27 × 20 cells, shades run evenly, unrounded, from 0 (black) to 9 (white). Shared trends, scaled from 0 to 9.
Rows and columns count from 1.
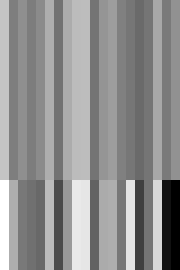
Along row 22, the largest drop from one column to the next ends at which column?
19
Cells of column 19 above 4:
18
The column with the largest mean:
1
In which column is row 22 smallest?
20
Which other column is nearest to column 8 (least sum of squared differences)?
13
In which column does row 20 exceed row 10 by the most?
15
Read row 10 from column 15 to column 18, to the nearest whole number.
4 4 4 6
